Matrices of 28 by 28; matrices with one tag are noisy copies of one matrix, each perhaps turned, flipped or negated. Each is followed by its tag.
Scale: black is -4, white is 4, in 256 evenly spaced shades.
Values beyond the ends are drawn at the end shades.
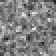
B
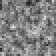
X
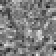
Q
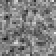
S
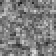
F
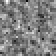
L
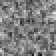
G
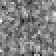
G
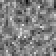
X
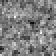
L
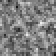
B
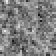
L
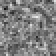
Q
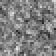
B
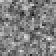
B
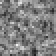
F
